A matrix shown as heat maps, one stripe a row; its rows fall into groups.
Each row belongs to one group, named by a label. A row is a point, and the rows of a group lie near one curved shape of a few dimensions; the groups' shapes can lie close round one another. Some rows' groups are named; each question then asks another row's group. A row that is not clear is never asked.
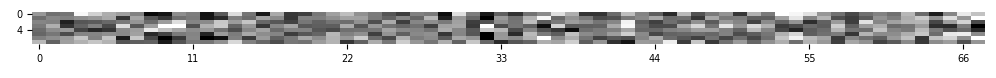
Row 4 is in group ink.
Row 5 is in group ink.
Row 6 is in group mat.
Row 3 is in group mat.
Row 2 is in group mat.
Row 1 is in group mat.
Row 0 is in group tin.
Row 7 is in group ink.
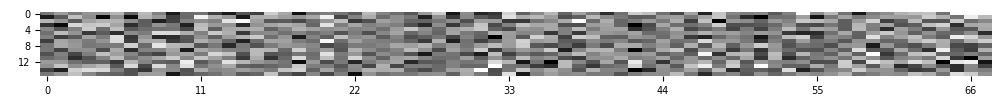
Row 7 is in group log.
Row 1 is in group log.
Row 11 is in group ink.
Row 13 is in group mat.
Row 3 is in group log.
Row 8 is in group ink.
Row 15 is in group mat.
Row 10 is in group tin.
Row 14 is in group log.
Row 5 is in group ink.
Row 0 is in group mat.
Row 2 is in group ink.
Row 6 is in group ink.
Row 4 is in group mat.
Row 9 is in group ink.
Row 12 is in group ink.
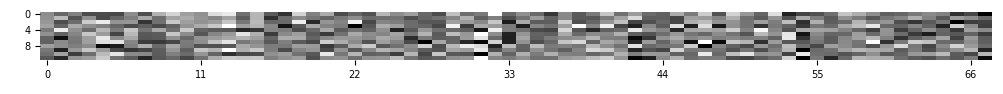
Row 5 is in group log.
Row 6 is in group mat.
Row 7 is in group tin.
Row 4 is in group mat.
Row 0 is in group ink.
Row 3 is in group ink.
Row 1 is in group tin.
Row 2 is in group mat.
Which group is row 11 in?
mat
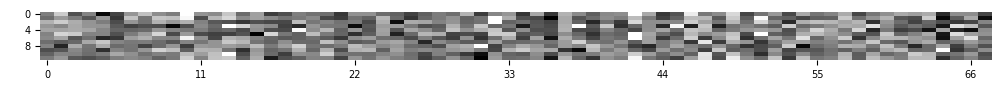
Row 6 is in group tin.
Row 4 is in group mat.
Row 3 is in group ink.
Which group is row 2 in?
mat
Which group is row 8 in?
log
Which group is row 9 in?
ink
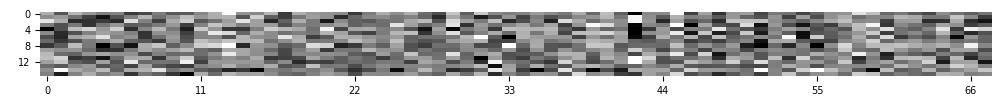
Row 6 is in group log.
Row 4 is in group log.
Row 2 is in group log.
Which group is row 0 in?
ink
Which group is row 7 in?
mat
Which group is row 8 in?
log
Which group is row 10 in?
ink
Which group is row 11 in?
log
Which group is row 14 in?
mat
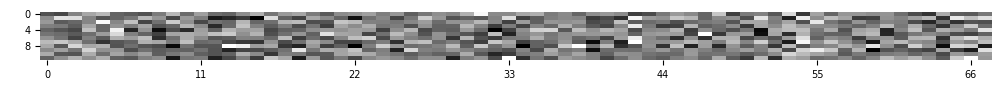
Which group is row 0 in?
log
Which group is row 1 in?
mat
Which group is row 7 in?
mat
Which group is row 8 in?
ink
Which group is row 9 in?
mat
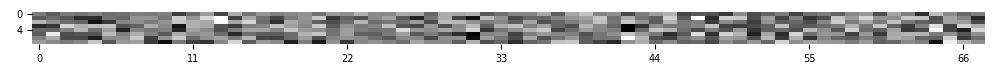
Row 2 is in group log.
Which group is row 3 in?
log
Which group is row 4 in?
ink
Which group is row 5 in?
log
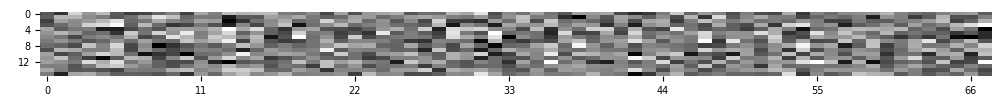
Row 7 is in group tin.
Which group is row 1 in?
ink
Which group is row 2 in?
log
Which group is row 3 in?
mat
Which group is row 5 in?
mat
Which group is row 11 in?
log
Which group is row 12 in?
mat
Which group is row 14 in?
log
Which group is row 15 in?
mat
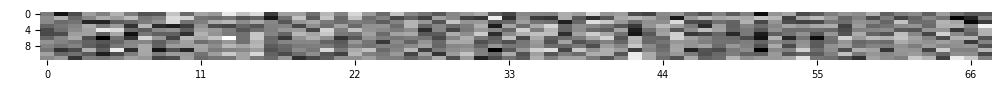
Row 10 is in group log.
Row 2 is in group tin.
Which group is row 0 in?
mat
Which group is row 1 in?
mat
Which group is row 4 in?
log
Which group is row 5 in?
ink
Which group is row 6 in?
log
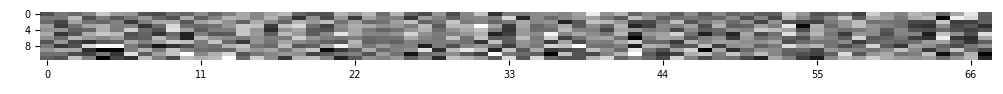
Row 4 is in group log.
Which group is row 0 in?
mat
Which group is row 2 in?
ink
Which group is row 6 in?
ink
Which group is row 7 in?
ink
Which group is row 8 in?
tin
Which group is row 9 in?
tin
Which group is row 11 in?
log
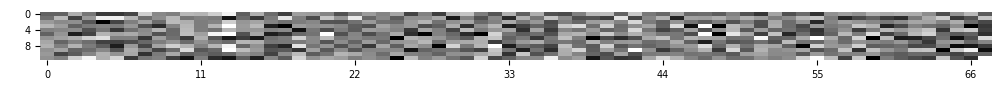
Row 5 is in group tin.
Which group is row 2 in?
tin
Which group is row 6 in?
mat
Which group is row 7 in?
tin
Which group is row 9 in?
ink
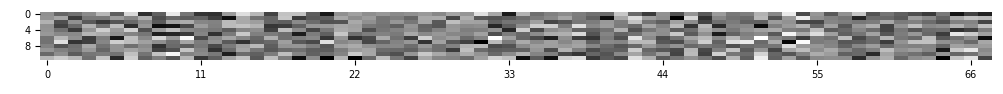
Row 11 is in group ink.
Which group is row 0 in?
log
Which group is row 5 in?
ink
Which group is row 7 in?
log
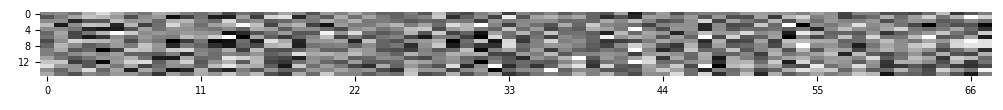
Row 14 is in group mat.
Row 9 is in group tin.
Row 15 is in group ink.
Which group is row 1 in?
mat
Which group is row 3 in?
log
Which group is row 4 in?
tin
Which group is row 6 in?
tin
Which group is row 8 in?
mat
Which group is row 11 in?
ink
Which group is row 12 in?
log
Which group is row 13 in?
ink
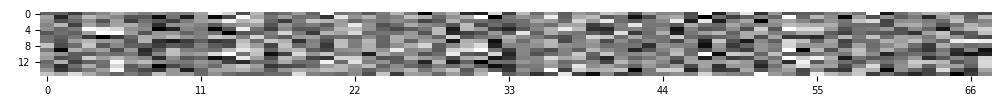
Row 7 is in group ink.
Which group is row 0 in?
tin
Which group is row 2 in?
ink
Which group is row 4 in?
tin
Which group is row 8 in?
tin
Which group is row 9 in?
log
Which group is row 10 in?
ink
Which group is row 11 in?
tin
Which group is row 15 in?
mat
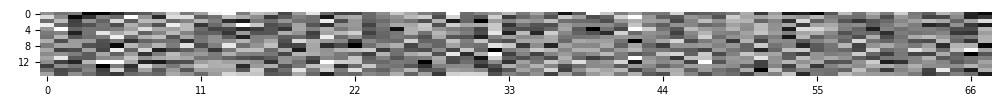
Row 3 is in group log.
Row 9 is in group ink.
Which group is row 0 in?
tin
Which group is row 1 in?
log
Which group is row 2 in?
log
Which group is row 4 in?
mat
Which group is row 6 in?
log
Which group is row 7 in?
ink
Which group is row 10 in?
ink
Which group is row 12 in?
tin
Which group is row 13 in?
log
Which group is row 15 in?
log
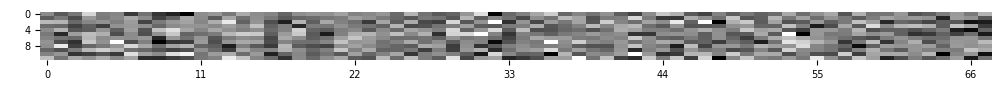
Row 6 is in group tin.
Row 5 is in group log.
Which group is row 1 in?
tin
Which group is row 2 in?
ink
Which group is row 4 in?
ink
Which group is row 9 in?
mat
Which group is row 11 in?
ink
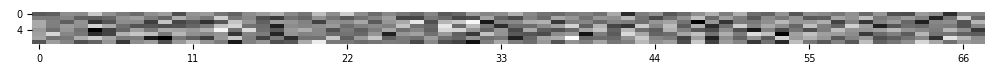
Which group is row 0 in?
log
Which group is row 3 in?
ink
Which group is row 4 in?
log
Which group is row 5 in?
mat
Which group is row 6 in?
ink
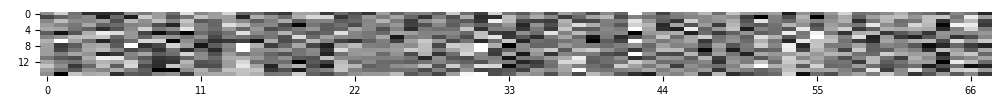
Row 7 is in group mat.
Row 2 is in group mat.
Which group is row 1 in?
log
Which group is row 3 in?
ink
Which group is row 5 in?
tin
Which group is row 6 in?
mat
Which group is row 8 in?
log
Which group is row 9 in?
tin
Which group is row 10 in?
tin
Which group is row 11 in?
tin
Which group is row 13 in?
log
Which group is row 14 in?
ink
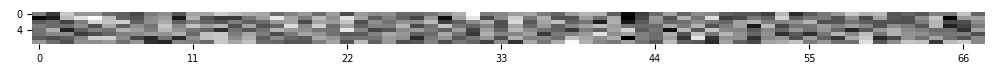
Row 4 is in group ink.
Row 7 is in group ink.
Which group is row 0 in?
mat
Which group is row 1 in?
log
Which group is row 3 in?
ink
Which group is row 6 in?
tin
